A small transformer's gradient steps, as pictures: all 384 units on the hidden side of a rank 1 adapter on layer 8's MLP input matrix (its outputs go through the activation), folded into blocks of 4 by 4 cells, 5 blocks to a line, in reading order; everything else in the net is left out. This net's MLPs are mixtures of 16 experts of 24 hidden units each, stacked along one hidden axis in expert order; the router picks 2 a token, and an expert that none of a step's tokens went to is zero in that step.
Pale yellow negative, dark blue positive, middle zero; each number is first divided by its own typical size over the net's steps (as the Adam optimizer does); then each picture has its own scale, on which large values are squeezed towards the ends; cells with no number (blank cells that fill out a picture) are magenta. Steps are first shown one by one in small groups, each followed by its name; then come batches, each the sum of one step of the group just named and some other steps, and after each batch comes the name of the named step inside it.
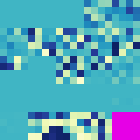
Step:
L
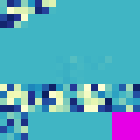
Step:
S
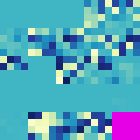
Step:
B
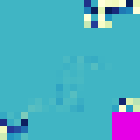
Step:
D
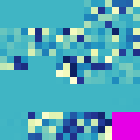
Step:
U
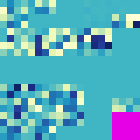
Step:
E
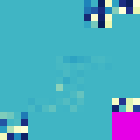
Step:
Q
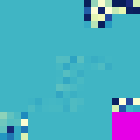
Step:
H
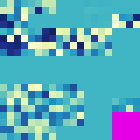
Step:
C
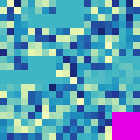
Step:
U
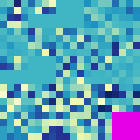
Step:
L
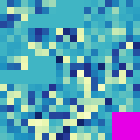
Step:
S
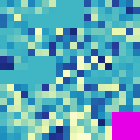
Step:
L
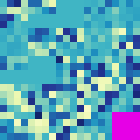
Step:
S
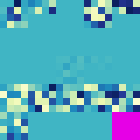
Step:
H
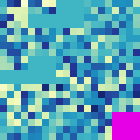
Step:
U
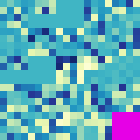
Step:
Q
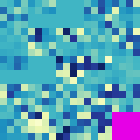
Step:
U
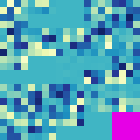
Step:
H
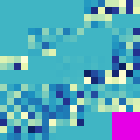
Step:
D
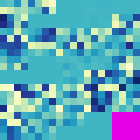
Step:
C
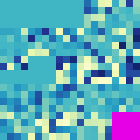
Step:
D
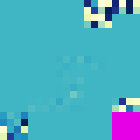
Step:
D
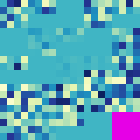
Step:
D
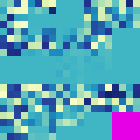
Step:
D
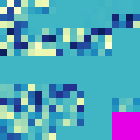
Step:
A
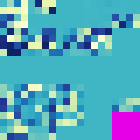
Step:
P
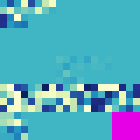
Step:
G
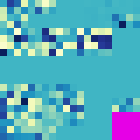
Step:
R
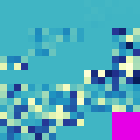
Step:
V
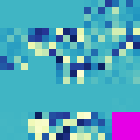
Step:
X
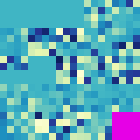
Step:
X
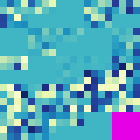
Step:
G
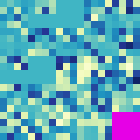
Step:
V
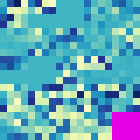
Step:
G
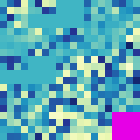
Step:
V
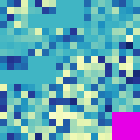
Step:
V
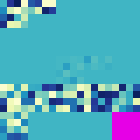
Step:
G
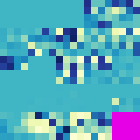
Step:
X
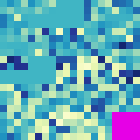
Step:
G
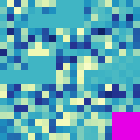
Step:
A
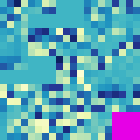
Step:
X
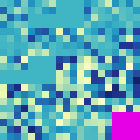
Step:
V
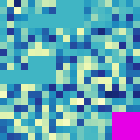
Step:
A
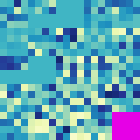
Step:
X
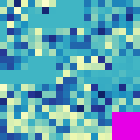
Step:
A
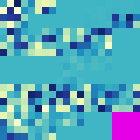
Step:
A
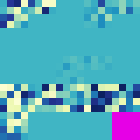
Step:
G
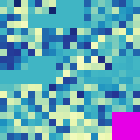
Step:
P
